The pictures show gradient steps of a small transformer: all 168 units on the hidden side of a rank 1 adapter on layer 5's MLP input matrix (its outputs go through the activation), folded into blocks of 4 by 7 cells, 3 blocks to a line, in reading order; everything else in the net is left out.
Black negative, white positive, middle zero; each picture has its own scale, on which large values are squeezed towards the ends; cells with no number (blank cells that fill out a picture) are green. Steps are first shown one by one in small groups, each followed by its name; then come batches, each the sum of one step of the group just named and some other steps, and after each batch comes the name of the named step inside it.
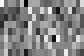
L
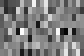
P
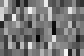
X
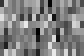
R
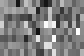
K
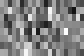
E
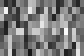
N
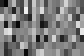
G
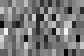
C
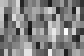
E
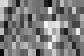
K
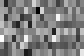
G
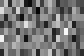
C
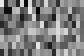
L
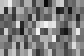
K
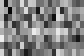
G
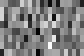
R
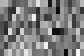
P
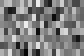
R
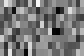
X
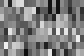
N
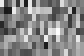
L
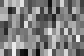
R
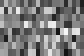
K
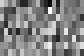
E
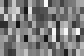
C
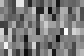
N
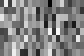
R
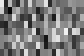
C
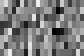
X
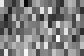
L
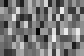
G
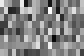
L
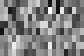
N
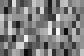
G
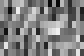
P
